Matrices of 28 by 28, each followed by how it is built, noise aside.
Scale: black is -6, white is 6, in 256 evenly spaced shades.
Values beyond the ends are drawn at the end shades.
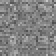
low rank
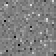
sparse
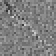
banded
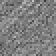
Hankel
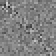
banded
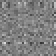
low rank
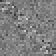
banded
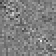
banded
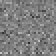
uneven rows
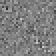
banded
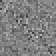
block diagonal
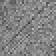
Hankel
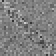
banded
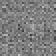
low rank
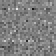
uneven rows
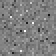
sparse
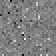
sparse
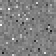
sparse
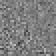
lower triangular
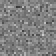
uneven rows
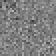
block diagonal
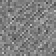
Hankel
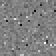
sparse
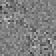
block diagonal
